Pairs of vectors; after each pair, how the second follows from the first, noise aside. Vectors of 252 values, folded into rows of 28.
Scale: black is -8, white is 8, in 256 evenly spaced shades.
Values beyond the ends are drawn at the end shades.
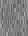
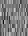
reversed, negated, scaled up.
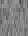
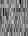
scaled up.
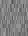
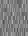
wrapped around, negated.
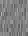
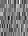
wrapped around, scaled up.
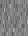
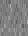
partly zeroed.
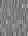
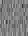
negated.
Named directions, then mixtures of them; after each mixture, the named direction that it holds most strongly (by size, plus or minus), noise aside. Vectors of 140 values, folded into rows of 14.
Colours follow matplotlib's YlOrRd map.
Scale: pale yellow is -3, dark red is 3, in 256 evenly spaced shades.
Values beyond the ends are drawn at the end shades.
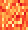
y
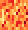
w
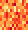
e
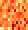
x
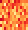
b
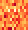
e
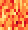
w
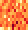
x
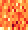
x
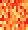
b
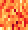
x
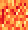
w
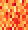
e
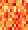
e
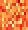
y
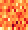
x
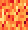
w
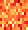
y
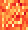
y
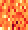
x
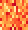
e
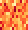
e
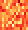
y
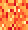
e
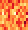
w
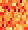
e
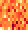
x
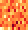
x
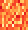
y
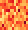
w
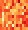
y
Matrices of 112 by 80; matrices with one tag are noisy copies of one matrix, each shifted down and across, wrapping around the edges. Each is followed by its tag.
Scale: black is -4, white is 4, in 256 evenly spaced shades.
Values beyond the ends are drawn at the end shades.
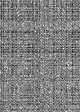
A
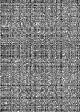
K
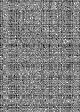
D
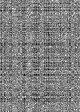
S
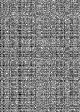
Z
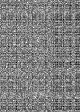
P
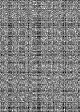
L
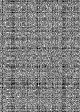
L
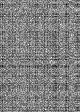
D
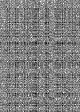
D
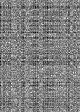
S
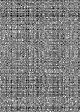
A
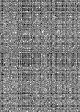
K
